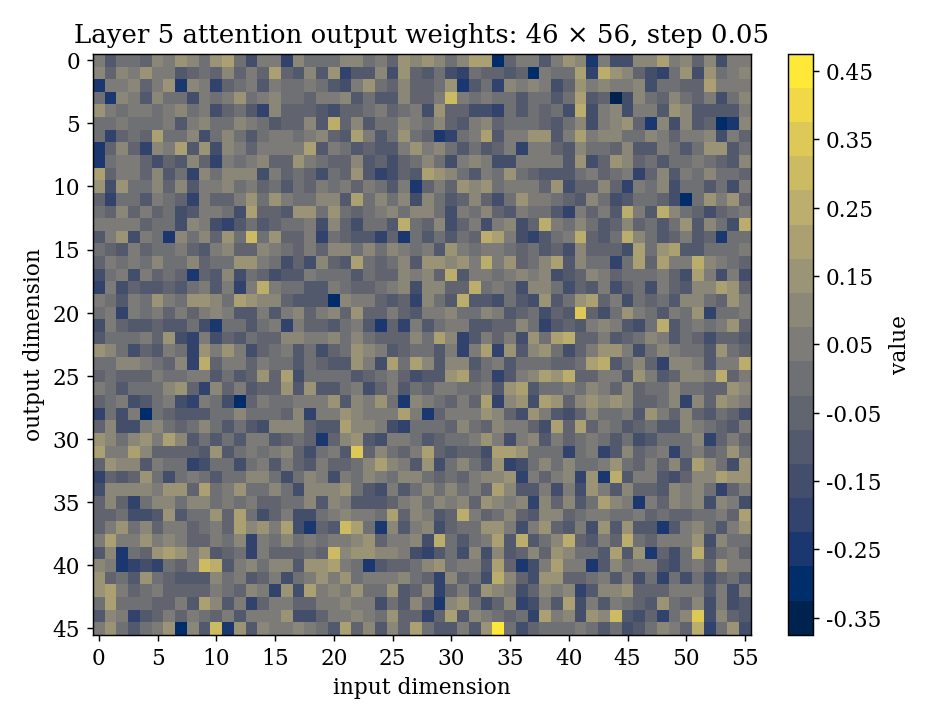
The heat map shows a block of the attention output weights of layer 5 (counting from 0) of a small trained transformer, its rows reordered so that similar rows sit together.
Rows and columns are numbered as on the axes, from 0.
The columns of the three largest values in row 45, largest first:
34, 10, 51
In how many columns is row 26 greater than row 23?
25
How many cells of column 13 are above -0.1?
33
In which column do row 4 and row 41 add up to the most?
0
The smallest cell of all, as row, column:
3, 44
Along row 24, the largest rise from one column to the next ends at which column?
9
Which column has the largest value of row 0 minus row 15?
40
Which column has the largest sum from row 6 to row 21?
41
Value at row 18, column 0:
-0.2
